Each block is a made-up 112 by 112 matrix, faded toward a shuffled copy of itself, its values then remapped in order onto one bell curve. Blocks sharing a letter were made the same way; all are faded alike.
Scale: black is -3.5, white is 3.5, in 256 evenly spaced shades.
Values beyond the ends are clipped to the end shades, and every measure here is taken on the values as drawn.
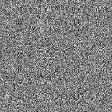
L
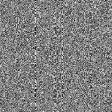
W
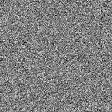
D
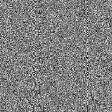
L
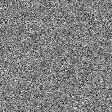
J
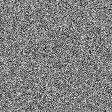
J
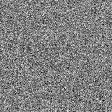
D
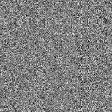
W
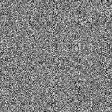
L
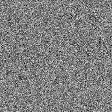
D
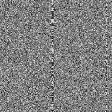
W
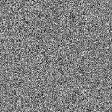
W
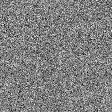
J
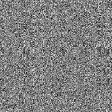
L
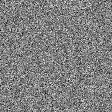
J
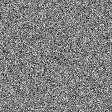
J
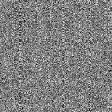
L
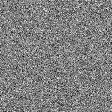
D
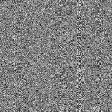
W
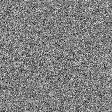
J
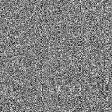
W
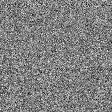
J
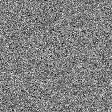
J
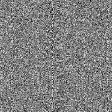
W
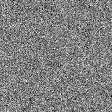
D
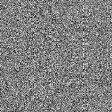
W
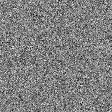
J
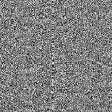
L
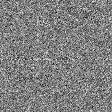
J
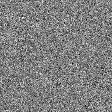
J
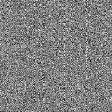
L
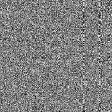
L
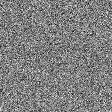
J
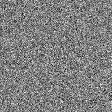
D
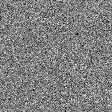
J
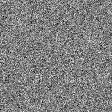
D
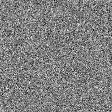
J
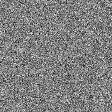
J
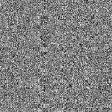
L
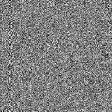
L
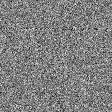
J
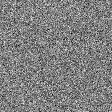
J
